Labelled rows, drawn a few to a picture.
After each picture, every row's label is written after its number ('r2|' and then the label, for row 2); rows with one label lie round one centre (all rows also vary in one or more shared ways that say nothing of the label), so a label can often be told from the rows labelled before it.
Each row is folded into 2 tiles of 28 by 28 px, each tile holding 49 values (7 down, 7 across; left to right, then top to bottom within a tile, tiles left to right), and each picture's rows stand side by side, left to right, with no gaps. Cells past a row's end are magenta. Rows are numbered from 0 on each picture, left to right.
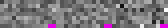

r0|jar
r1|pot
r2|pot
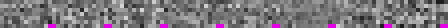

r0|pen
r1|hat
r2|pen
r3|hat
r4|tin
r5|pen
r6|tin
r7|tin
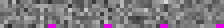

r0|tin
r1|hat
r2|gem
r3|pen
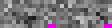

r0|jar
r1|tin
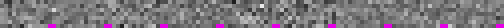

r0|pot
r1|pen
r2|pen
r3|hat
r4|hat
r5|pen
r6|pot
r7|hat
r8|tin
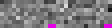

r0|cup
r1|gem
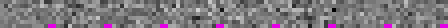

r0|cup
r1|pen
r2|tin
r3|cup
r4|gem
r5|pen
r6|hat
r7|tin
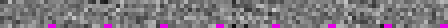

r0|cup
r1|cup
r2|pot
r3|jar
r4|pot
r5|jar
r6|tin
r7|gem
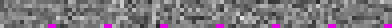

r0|tin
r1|jar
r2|tin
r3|hat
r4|cup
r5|hat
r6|hat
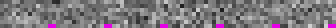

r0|hat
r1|jar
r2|jar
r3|hat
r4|jar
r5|jar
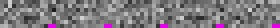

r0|cup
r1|jar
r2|gem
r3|hat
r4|jar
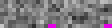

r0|tin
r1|hat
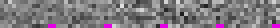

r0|tin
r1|tin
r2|cup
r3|tin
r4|gem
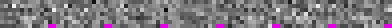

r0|tin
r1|hat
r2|hat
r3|jar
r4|jar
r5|hat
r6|pot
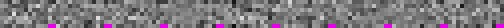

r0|hat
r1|tin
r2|cup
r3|tin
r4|pot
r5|pen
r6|jar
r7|cup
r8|gem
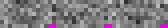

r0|jar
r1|tin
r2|pot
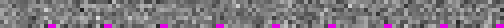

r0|jar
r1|tin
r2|gem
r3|pen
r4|tin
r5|pen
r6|tin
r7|pen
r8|pen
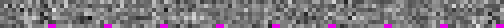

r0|gem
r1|jar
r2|cup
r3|gem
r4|tin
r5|jar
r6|jar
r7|jar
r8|pen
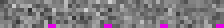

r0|tin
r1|pen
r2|hat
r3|pot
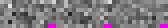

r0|pen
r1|jar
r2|hat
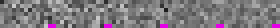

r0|jar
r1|pen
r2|hat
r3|jar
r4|tin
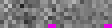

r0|jar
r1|jar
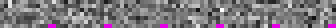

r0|cup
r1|hat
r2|hat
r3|tin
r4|tin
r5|jar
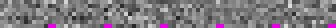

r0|pot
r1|tin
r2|pot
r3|gem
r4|tin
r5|gem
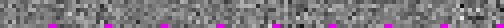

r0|hat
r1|hat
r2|pot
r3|hat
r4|hat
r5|pot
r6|jar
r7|jar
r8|hat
